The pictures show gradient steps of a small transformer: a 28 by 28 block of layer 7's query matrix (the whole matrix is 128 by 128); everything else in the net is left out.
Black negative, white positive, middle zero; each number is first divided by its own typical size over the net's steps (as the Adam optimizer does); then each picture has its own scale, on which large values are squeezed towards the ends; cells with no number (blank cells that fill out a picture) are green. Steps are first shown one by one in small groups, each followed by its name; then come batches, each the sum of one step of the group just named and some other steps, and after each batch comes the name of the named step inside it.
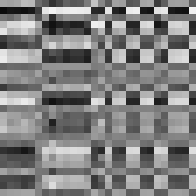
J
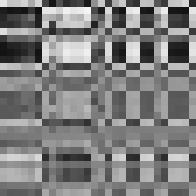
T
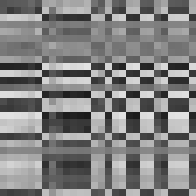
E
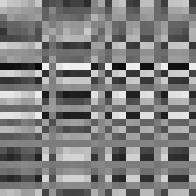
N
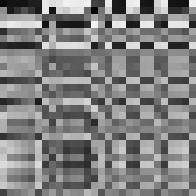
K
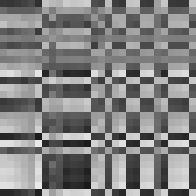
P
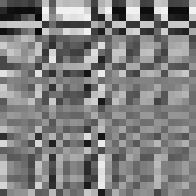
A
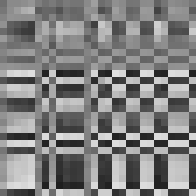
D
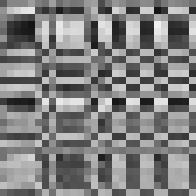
D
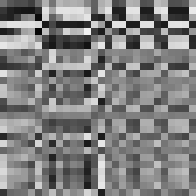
A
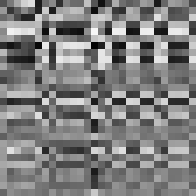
K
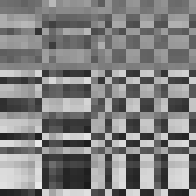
P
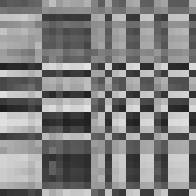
E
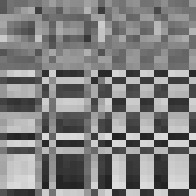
D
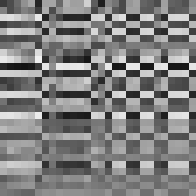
E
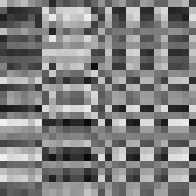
T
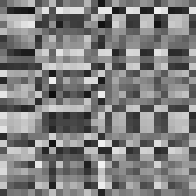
E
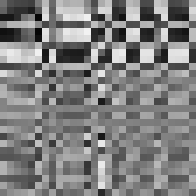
A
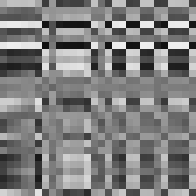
N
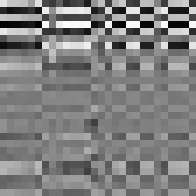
T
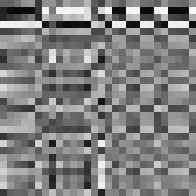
A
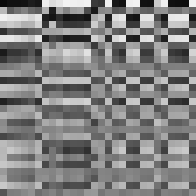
K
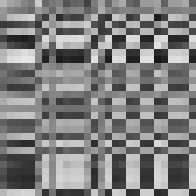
N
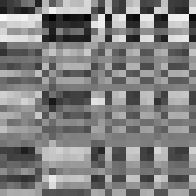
J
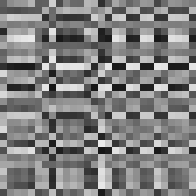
E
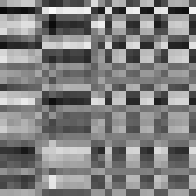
J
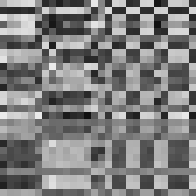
J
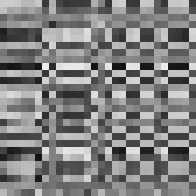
N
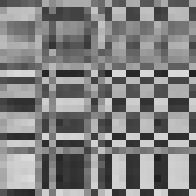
D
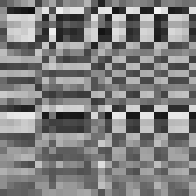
E
